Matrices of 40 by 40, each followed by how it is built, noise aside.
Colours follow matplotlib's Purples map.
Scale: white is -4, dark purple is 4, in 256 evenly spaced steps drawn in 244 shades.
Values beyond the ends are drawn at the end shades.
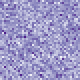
Toeplitz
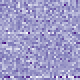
uneven rows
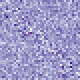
banded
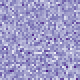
uneven rows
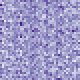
repeating rows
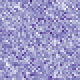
Toeplitz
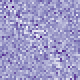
banded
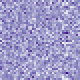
low rank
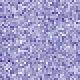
repeating rows
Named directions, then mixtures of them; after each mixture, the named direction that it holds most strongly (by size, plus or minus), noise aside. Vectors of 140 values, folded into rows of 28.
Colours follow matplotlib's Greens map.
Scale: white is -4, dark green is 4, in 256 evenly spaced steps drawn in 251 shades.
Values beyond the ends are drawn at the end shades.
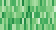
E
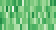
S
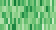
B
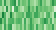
E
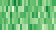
S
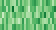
E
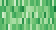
E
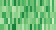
B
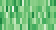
S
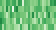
S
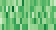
S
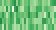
S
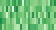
S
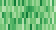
B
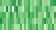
S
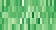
E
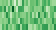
S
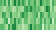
B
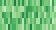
B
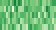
S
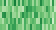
B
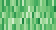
E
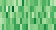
S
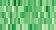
B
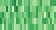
S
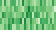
E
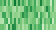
B
